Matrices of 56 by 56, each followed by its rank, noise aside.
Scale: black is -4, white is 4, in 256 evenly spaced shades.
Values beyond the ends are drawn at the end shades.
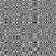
three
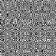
six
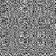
six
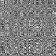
six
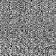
eight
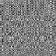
six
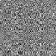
eight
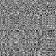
six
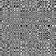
four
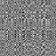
three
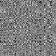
six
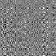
four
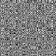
eight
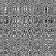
four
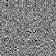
eight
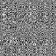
six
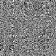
eight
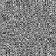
eight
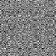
six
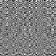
three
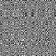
six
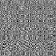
four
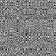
six
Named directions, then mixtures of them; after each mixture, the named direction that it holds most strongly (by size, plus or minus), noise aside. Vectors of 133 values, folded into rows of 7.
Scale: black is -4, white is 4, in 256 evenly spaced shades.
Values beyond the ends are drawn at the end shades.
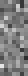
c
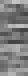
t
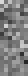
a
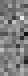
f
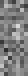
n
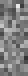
c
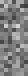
n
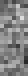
f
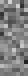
a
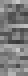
t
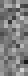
f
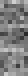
t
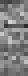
a
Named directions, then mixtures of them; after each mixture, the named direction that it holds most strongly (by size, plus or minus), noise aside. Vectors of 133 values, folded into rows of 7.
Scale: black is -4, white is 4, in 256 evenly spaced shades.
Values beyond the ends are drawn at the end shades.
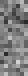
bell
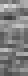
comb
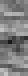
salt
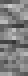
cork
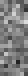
bell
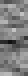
cork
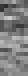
comb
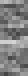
cork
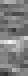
salt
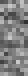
bell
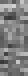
comb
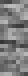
cork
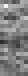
comb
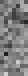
bell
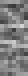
cork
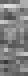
comb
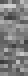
comb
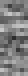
salt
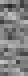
cork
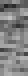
comb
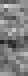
cork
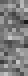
bell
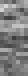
comb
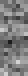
salt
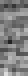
comb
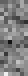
bell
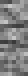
cork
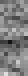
salt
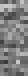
comb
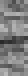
salt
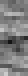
salt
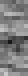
salt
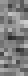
bell
